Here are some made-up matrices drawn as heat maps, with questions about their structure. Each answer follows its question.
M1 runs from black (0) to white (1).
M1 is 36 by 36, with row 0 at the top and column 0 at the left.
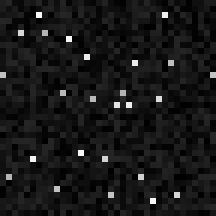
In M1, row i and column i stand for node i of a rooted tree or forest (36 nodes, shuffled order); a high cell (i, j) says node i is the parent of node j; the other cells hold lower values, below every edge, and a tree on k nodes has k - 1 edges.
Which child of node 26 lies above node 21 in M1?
17
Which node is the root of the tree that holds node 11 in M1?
2
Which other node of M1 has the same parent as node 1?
23
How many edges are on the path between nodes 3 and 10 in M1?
5
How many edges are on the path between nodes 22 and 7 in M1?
6
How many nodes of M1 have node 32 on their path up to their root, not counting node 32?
4
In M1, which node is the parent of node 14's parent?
31
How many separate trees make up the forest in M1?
11
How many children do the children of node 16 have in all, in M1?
4
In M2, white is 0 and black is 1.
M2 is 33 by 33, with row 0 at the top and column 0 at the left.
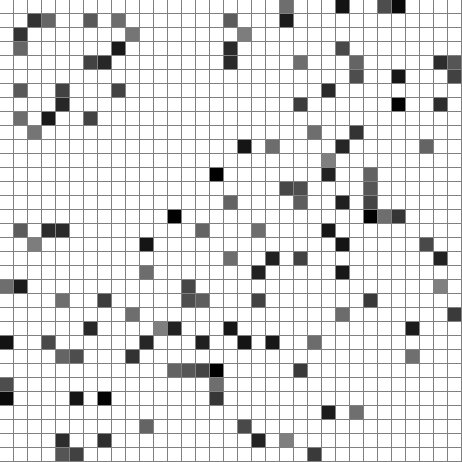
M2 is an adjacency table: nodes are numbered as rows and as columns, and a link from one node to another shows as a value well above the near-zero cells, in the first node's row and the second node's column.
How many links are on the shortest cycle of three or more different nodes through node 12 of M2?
3
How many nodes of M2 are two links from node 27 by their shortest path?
5
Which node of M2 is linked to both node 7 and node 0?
node 28
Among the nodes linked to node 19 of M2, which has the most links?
node 24
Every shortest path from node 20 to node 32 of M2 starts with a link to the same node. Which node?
node 31
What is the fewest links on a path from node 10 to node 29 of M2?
5
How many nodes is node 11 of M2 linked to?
1
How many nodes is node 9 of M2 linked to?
3
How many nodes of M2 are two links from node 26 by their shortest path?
9
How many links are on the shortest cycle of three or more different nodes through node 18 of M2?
4
